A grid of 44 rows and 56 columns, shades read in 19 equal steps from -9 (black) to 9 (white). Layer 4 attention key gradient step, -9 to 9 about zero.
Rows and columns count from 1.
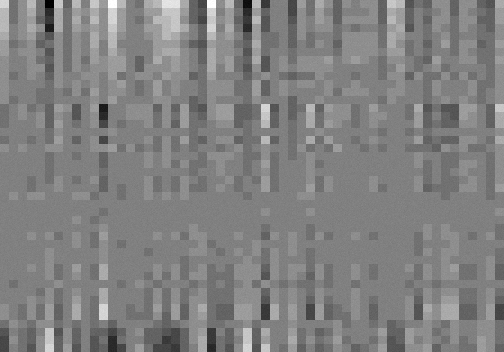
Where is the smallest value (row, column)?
1, 6
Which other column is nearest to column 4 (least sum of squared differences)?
45
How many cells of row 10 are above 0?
20
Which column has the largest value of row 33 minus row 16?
12
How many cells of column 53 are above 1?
1
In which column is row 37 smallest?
30
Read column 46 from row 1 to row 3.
-3 -2 -2
